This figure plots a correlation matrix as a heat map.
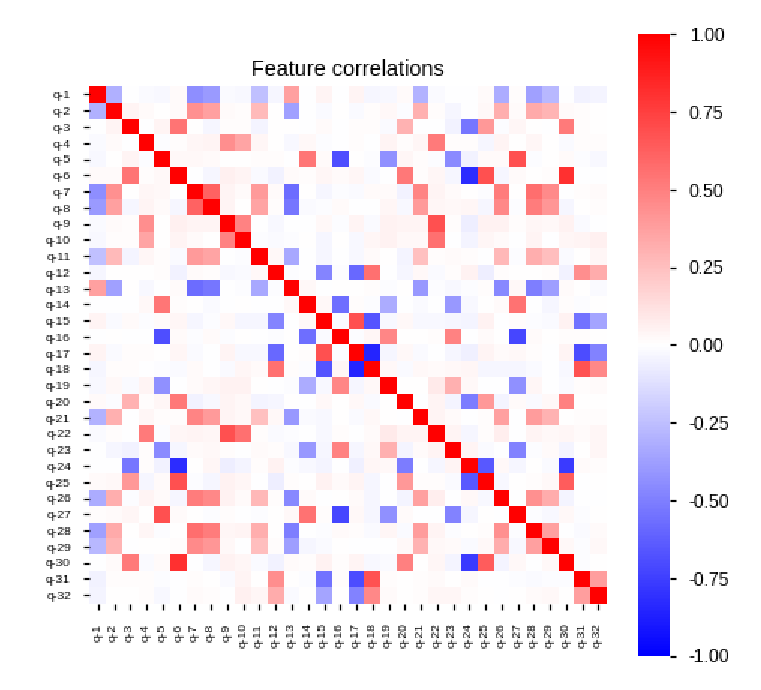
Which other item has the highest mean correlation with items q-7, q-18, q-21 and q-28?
q-8
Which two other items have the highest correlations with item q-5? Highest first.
q-27, q-14
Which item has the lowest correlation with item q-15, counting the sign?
q-18
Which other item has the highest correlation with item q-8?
q-7
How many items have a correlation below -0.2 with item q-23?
3
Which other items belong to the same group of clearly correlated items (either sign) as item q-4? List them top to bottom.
q-9, q-10, q-22
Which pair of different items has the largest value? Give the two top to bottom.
q-6, q-30
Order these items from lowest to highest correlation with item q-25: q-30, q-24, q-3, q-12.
q-24, q-12, q-3, q-30
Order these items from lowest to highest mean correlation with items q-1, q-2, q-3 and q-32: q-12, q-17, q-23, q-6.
q-17, q-23, q-12, q-6
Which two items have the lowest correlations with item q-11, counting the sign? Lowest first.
q-13, q-1
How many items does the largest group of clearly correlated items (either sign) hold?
10
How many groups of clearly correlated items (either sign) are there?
5
